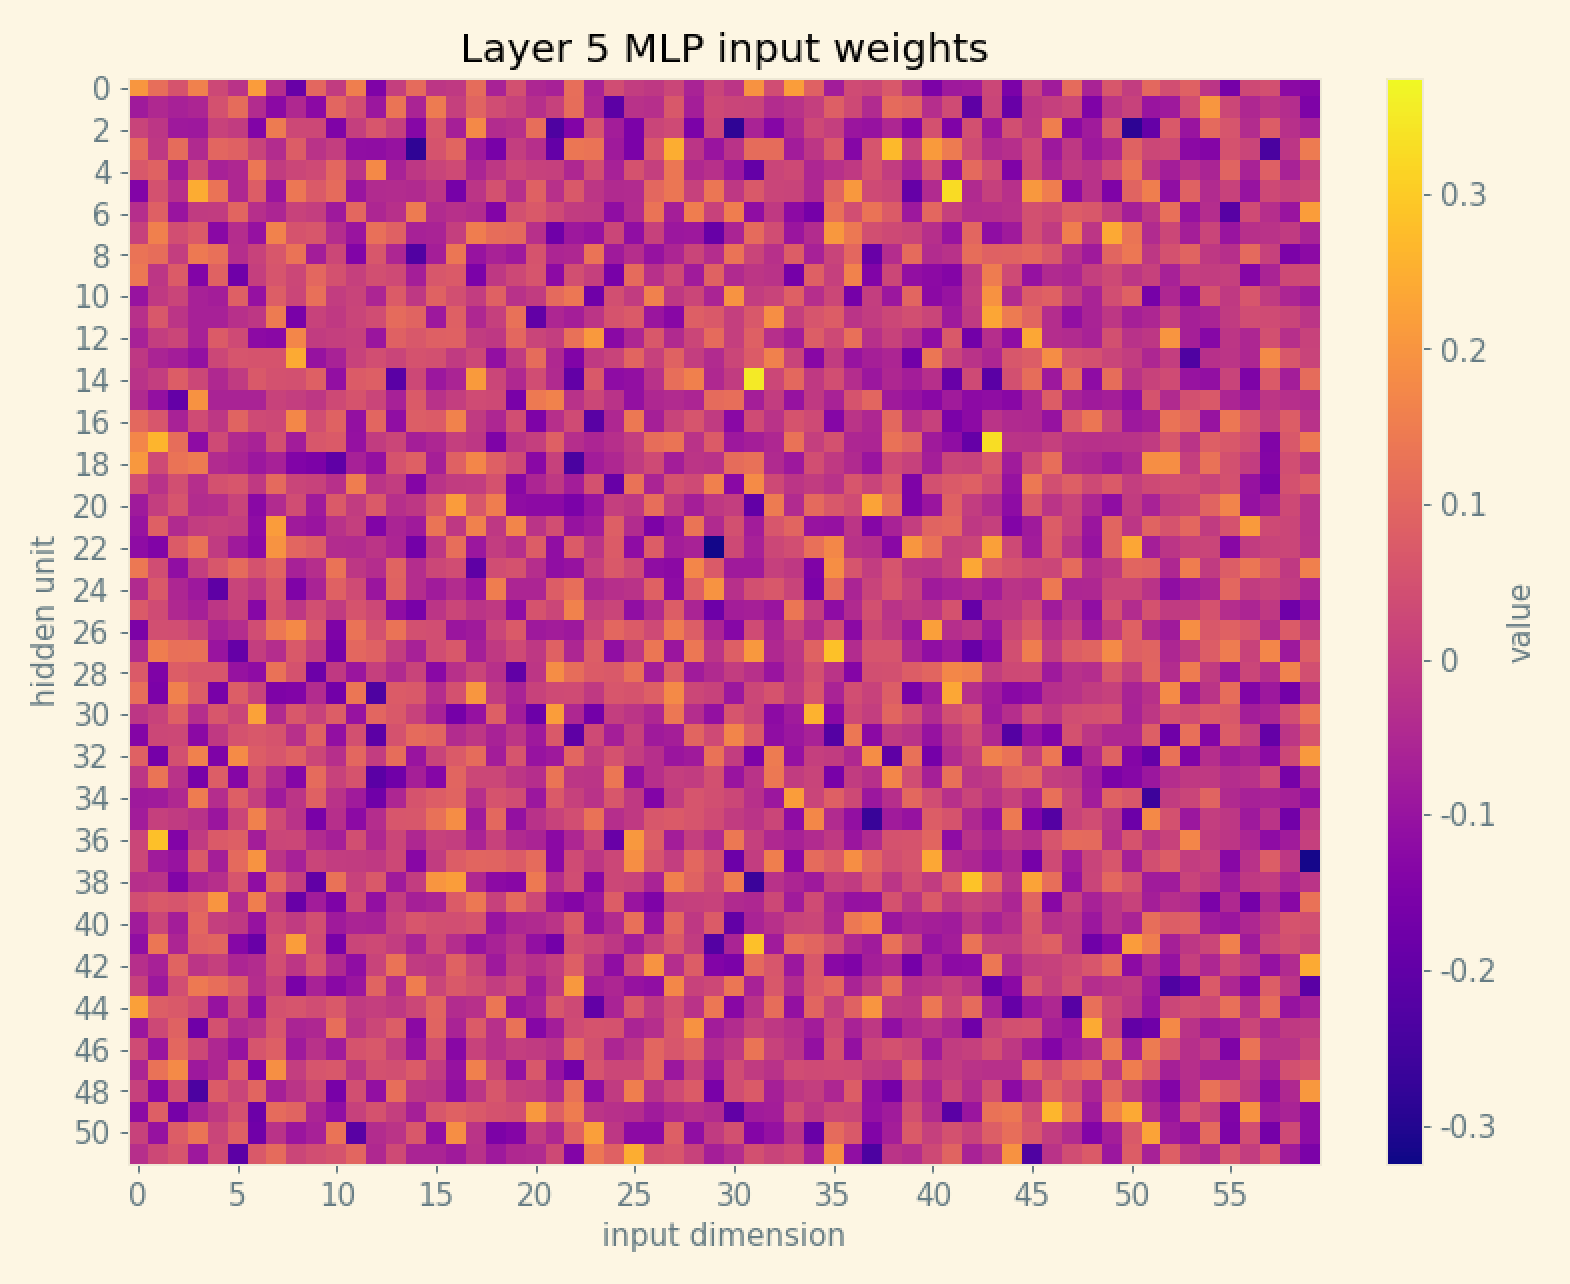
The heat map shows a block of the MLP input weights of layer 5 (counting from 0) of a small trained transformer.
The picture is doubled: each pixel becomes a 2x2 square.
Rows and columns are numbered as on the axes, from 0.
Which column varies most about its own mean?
31
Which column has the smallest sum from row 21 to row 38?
12
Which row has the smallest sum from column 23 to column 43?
2
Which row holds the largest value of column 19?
21
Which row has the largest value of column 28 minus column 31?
38
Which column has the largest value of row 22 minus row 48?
3
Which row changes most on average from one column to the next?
32
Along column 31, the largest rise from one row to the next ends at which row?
41
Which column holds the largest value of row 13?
8
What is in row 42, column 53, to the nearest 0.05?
0
